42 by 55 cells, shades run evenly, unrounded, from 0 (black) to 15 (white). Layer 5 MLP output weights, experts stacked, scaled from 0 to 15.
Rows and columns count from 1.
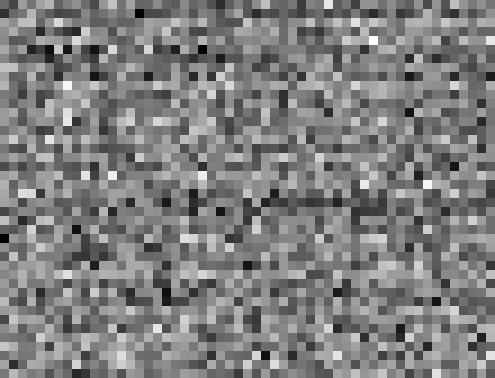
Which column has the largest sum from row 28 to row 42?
13
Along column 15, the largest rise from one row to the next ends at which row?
35
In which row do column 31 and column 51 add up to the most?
10
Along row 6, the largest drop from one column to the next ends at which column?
8
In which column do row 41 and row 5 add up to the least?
2
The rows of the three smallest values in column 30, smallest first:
40, 23, 7
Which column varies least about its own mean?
44
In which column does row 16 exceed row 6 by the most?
6
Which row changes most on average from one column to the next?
9
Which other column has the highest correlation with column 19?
31
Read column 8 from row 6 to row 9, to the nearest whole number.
1 8 5 8
